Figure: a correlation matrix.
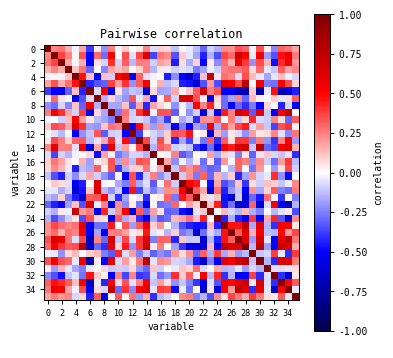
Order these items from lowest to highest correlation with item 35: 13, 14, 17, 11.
13, 17, 11, 14
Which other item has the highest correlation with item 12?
20
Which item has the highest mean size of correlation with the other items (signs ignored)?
28
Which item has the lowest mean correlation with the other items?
6
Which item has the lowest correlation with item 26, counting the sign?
21
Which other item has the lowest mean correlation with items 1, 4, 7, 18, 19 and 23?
15
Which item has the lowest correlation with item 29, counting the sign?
34
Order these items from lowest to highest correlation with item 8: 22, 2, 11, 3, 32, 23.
3, 2, 32, 11, 22, 23
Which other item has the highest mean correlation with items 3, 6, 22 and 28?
4
